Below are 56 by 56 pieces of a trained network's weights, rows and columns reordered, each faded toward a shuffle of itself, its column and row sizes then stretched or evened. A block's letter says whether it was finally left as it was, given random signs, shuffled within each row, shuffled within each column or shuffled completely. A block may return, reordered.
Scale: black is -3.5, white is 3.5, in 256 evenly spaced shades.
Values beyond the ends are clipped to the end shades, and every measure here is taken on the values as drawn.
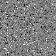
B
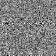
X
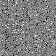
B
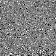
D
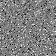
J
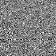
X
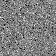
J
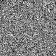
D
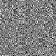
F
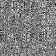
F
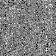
B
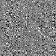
F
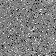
J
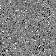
B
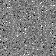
B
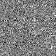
X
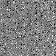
B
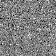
D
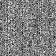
B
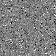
B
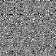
F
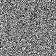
D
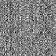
F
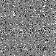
X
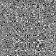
F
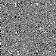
X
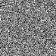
X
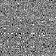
F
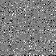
X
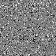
D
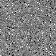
B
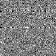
F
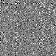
F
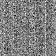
B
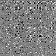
F
